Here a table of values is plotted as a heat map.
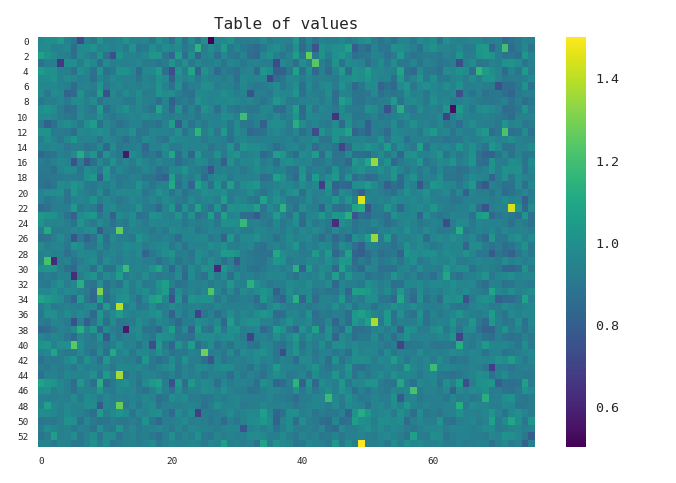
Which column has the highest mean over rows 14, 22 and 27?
72
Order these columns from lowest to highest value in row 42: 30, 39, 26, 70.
26, 39, 30, 70
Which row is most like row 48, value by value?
25
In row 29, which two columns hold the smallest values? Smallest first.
2, 30
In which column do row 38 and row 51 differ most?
13
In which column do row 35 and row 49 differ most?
12
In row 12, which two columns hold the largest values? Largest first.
71, 24
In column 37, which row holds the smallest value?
41
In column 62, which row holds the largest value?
31
